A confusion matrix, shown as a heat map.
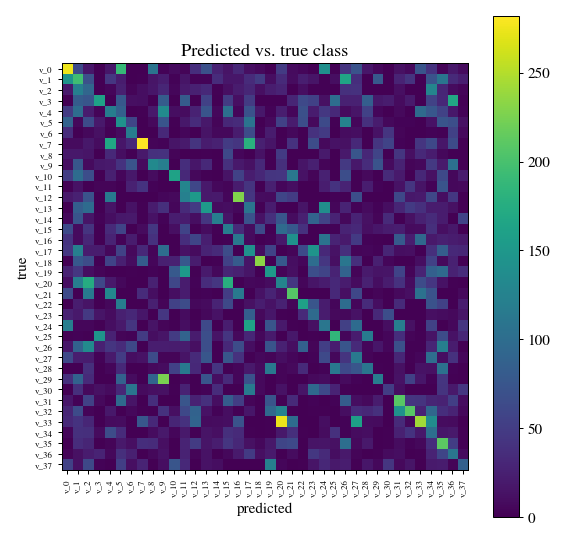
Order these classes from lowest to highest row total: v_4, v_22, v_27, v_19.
v_27, v_22, v_19, v_4
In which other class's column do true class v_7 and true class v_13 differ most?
v_4
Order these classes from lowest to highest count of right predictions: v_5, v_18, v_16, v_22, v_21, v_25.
v_16, v_5, v_22, v_25, v_21, v_18
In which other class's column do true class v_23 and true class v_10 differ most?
v_21
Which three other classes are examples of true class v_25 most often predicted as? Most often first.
v_3, v_28, v_11
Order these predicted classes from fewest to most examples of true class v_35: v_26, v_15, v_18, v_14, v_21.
v_18, v_14, v_15, v_21, v_26
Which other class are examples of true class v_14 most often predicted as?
v_23
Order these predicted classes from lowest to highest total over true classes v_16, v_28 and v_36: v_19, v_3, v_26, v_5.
v_3, v_5, v_26, v_19
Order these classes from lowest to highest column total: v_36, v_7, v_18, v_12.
v_18, v_7, v_12, v_36
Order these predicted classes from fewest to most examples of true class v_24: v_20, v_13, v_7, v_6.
v_7, v_20, v_6, v_13
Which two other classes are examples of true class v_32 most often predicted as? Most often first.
v_31, v_20
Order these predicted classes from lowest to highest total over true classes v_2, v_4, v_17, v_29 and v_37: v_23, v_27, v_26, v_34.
v_27, v_26, v_23, v_34
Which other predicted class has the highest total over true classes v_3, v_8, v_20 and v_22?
v_15
